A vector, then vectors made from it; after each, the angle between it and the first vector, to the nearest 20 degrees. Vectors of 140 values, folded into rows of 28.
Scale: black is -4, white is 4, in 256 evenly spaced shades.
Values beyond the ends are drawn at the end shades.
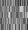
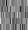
120 degrees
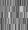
20 degrees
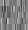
100 degrees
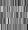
60 degrees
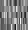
80 degrees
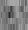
120 degrees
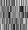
160 degrees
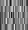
80 degrees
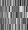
20 degrees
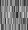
40 degrees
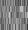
20 degrees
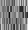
160 degrees
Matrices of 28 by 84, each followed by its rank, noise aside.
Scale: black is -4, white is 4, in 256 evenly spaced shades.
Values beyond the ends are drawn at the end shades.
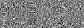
eight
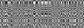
two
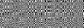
two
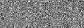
eight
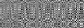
three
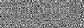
six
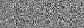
six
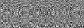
four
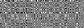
three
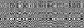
two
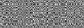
three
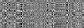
three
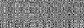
four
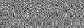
six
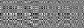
two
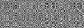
four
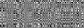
three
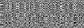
four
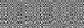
three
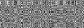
four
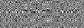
three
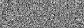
eight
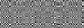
two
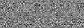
eight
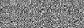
eight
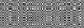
two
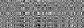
two
